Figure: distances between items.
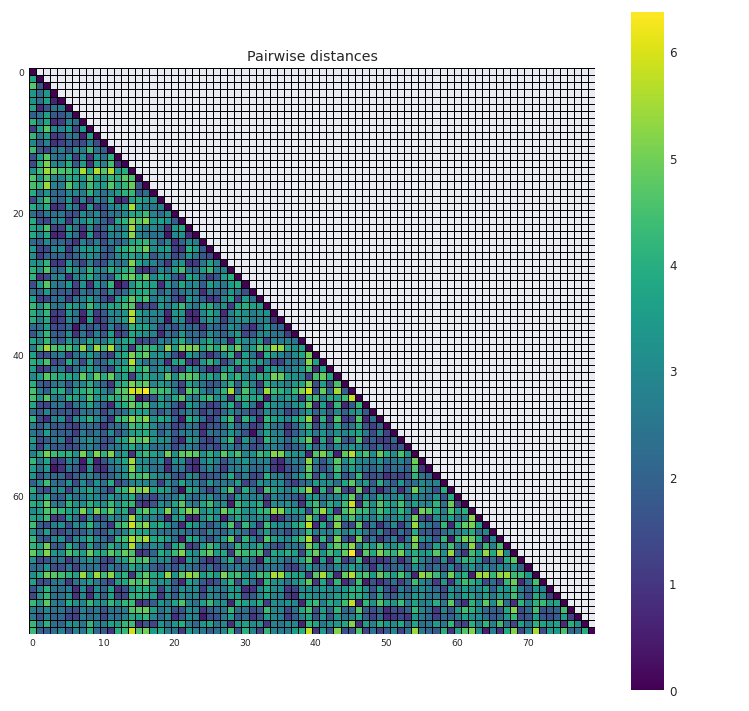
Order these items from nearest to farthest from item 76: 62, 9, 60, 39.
9, 60, 62, 39
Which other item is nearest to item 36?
6
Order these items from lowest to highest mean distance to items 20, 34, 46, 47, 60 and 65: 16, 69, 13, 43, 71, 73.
69, 73, 16, 13, 43, 71
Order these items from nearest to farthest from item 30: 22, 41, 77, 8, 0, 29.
8, 0, 77, 22, 41, 29
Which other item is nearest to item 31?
51
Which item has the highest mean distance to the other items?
14
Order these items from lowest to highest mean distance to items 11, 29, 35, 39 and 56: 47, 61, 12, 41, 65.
47, 65, 41, 12, 61
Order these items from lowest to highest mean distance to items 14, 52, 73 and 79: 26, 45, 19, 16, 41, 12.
26, 12, 45, 19, 41, 16
